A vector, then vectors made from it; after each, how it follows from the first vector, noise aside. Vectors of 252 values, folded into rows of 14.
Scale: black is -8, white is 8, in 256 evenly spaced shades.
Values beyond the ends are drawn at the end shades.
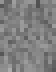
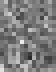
wrapped around, negated, scaled up.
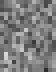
wrapped around, negated, scaled up.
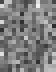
negated, scaled up.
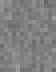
reversed, negated, shrunk.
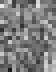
negated, scaled up.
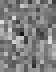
wrapped around, negated, scaled up.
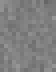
reversed, negated, shrunk.
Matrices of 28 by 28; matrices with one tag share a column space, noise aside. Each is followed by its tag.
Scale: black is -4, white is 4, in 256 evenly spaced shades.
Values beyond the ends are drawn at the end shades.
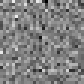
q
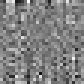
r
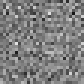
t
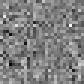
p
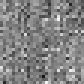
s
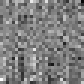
r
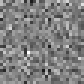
q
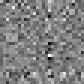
t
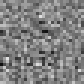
p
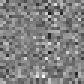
t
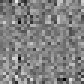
r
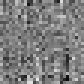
r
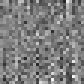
r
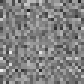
q
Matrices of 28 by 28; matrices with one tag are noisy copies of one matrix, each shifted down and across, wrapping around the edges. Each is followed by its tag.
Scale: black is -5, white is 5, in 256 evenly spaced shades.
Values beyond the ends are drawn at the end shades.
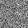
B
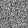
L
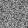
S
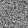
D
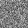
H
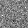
H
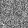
H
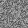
H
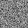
B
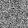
S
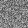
B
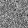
H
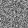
H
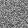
D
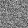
D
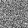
S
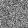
B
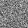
L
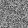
H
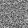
L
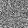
L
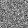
D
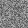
S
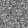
D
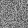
L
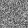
H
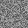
H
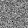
D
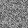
S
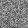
D
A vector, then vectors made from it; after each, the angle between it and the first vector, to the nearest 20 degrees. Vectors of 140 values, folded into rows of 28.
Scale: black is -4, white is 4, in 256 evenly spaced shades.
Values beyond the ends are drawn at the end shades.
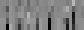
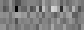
80 degrees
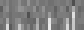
160 degrees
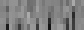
20 degrees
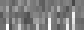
160 degrees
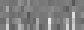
160 degrees
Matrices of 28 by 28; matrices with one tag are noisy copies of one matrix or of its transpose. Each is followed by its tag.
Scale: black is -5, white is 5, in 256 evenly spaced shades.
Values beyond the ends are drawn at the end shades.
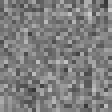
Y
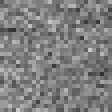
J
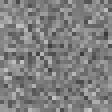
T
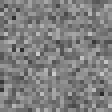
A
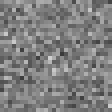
A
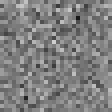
T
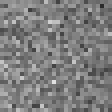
J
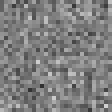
Y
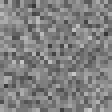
T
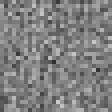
A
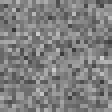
A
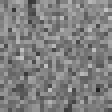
J
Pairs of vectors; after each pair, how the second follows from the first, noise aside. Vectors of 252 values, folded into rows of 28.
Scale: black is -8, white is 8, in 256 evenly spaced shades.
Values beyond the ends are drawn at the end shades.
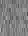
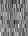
wrapped around, negated, scaled up.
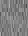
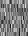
wrapped around, negated, scaled up.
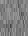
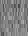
wrapped around.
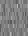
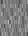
wrapped around.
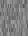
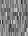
wrapped around, negated, scaled up.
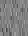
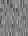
wrapped around.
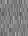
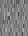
wrapped around, negated.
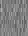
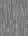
wrapped around, shrunk.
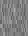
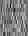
negated, scaled up.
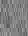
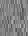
wrapped around.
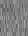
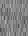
sign-scrambled.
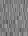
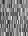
wrapped around, negated, scaled up.
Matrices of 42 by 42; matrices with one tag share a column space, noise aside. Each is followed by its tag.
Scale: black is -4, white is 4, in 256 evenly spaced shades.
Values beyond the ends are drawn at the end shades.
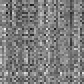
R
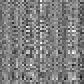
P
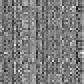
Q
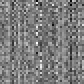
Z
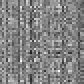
Q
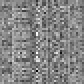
Q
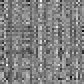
P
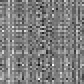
P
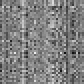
Q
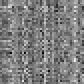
Q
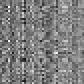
Q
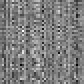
P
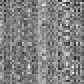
Z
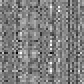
Q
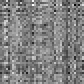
Z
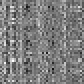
Q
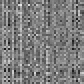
R
